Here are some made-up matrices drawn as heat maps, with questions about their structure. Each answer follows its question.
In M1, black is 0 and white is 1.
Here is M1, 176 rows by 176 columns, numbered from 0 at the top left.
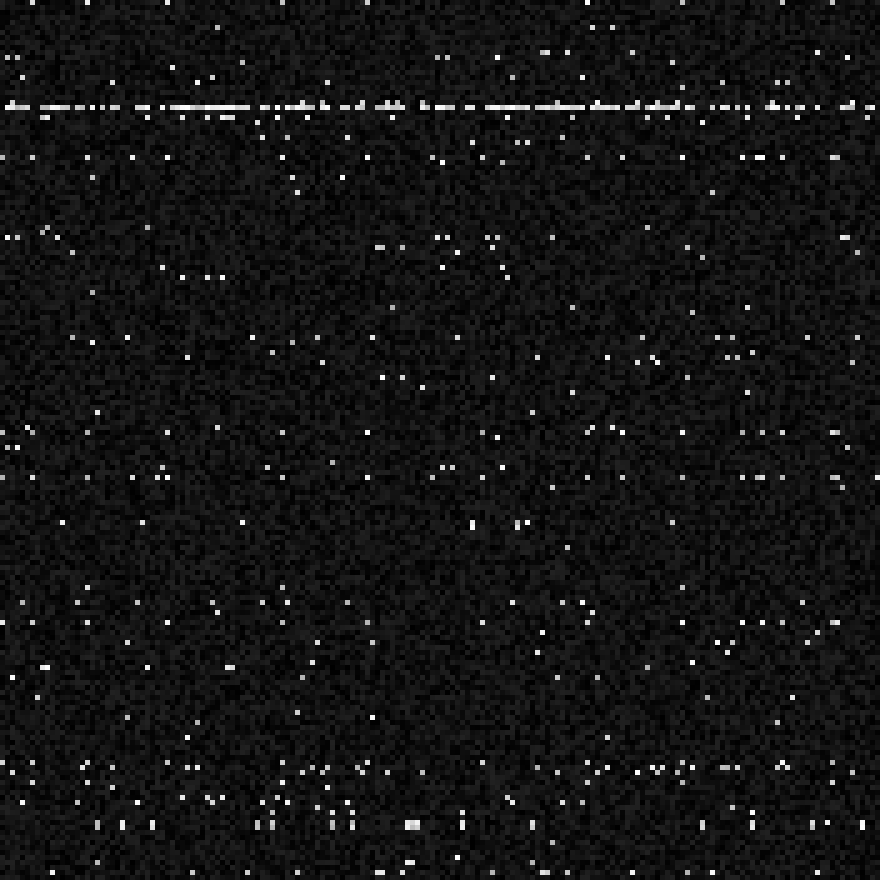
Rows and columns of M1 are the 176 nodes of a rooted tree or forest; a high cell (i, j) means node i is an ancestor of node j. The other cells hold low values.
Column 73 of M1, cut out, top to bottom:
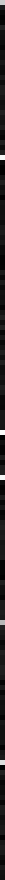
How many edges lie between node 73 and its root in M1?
6
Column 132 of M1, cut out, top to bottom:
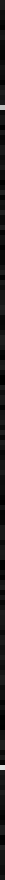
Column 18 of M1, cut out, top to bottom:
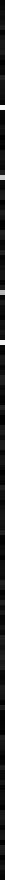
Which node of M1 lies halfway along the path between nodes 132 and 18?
35
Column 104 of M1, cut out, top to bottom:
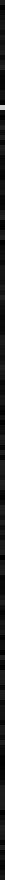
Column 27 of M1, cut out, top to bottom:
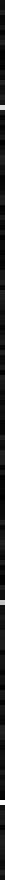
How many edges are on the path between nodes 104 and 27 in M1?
4
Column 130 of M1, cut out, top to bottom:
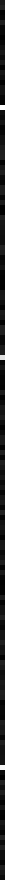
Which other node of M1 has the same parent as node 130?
147
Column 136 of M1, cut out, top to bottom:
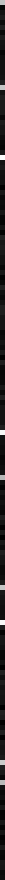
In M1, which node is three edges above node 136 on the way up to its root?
156
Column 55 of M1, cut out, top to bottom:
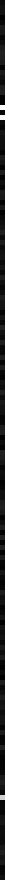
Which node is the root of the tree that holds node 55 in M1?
21
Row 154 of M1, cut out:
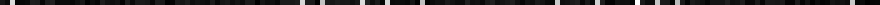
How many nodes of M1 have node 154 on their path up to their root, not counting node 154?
12
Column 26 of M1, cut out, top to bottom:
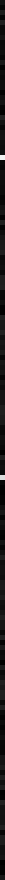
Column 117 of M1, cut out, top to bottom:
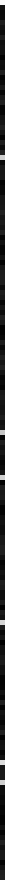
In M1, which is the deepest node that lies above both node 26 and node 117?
31
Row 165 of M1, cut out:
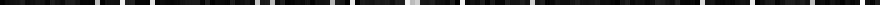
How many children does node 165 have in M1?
5
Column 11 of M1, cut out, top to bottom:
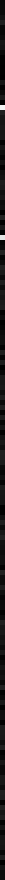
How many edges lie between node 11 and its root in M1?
2
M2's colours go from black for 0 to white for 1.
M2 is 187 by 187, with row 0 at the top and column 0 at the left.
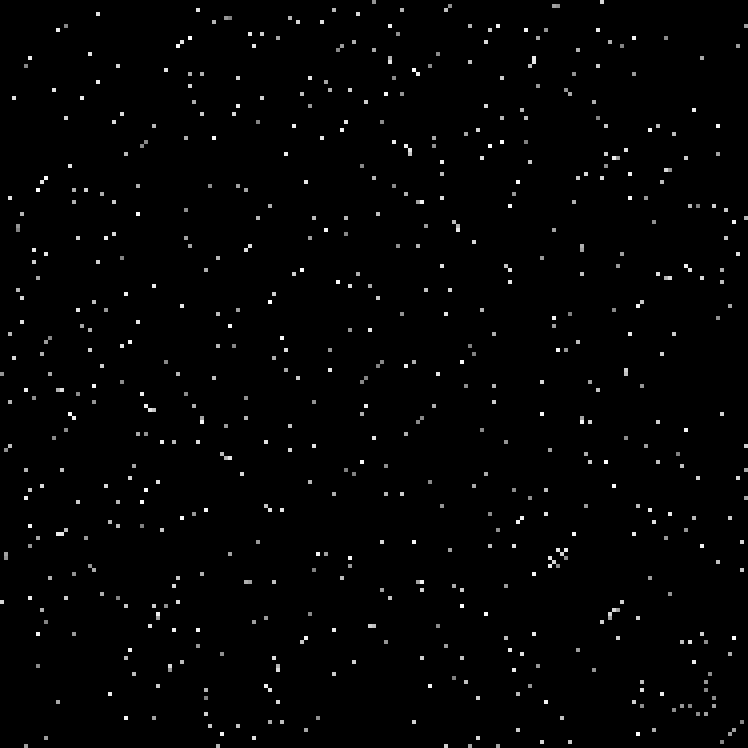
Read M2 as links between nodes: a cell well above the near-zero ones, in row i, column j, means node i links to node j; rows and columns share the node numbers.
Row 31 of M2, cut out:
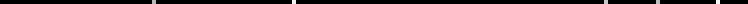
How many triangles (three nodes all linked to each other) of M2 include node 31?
2
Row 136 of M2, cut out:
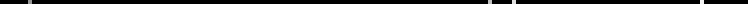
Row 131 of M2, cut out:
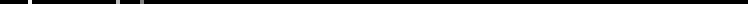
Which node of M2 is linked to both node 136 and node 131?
node 7
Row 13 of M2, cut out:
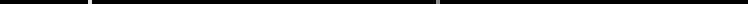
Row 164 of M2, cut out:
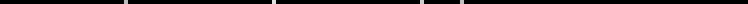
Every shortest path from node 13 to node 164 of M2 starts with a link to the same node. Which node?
node 22
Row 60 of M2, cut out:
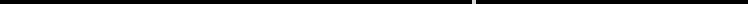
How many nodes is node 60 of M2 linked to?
1
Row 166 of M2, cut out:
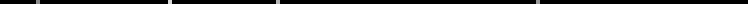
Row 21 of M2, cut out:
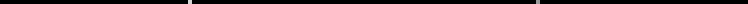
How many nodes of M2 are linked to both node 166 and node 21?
1
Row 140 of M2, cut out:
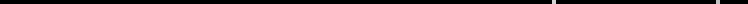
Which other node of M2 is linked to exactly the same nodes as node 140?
node 79
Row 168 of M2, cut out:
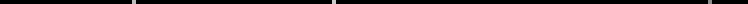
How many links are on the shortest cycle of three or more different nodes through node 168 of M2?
6
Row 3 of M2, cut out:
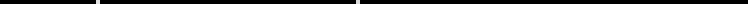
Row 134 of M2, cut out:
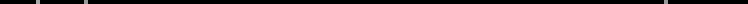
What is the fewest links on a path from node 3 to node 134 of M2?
7
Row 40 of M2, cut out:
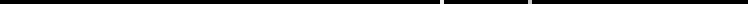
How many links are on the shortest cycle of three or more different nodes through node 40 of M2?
5
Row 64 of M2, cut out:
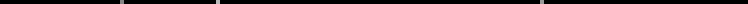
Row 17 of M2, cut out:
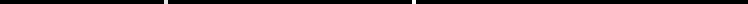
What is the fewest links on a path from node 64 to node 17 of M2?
3
